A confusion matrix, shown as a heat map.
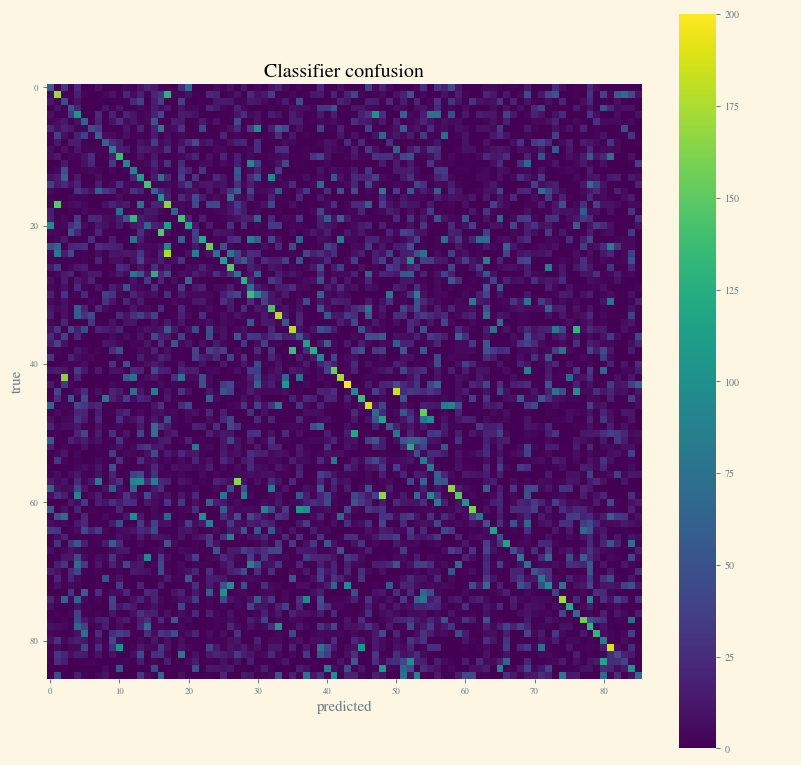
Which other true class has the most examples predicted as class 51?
85
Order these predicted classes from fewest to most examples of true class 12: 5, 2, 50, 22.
5, 50, 22, 2
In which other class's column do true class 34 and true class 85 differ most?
41
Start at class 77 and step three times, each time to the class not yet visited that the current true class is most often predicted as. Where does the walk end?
55
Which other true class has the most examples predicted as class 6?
33
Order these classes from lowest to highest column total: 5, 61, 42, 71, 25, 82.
82, 42, 61, 71, 5, 25
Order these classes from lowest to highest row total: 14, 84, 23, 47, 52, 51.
47, 52, 51, 14, 84, 23
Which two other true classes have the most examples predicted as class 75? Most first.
42, 68
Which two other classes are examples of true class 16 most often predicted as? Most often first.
26, 21
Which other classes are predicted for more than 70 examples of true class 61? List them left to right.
31, 36, 37
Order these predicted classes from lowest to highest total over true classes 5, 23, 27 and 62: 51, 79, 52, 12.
79, 51, 52, 12
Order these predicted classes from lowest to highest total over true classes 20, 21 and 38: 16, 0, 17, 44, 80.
44, 80, 0, 17, 16
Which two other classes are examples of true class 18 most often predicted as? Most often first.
10, 77
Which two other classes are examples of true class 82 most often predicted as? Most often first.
19, 39
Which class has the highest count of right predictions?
43
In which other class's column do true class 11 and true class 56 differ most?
29
